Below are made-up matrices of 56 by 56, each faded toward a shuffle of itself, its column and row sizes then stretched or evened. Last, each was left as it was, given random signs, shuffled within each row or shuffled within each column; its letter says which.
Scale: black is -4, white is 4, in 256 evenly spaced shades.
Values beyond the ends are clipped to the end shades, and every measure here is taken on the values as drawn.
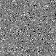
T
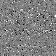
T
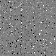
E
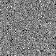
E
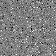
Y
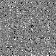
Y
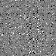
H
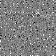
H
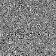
Y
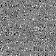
H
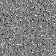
T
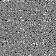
T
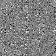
E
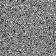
T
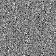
E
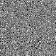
H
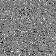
T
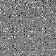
H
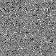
T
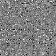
T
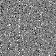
E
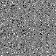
Y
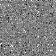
H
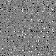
H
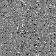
E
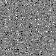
Y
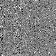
E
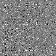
Y
